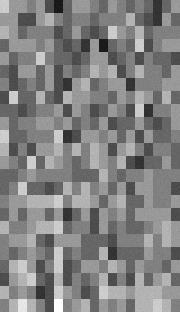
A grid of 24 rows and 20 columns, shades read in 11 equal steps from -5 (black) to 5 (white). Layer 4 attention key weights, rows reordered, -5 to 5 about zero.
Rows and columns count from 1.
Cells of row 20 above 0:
4
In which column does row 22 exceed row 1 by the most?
7
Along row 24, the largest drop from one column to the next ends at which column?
8
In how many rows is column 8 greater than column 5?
5
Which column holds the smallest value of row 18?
11
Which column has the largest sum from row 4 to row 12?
16
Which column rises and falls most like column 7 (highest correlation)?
18
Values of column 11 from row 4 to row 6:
1 1 2
